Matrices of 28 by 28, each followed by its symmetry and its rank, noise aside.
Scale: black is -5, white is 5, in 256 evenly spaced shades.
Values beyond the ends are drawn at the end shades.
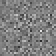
no symmetry, rank four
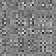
no symmetry, rank three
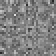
symmetric, rank five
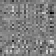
no symmetry, rank three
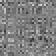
no symmetry, rank three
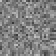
no symmetry, rank four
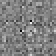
symmetric, rank four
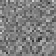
symmetric, rank four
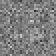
no symmetry, rank five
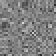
symmetric, rank five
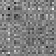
symmetric, rank three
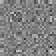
symmetric, rank four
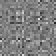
antisymmetric, rank four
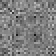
symmetric, rank three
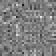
no symmetry, rank five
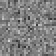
no symmetry, rank five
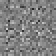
no symmetry, rank five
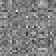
no symmetry, rank five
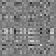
no symmetry, rank three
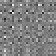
no symmetry, rank three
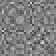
symmetric, rank four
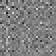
symmetric, rank four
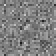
symmetric, rank five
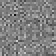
no symmetry, rank five
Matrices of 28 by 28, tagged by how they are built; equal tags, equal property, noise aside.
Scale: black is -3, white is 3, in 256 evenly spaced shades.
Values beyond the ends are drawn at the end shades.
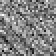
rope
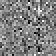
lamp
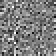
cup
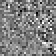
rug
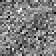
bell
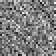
rope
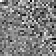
rug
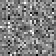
lamp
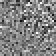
rug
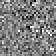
rug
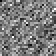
bell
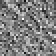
rope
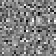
cup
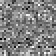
cup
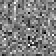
lamp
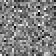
cup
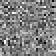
cup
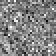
rope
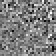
rug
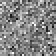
bell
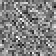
rope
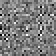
cup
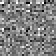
cup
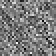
rope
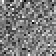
bell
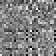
cup
